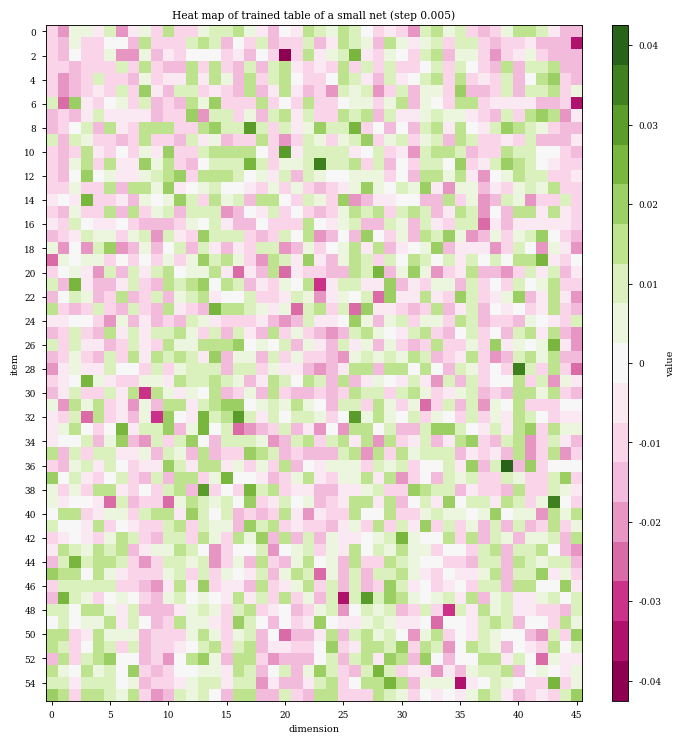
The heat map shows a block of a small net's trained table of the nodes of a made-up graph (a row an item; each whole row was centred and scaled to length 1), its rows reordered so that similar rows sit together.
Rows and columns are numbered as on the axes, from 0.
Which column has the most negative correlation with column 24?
19
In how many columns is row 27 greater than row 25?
15
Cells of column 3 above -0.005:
30
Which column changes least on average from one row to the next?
37
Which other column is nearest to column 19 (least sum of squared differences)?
31
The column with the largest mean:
13
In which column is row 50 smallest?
20
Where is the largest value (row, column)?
36, 39
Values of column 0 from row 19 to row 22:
-0.025 -0.01 0.01 -0.015
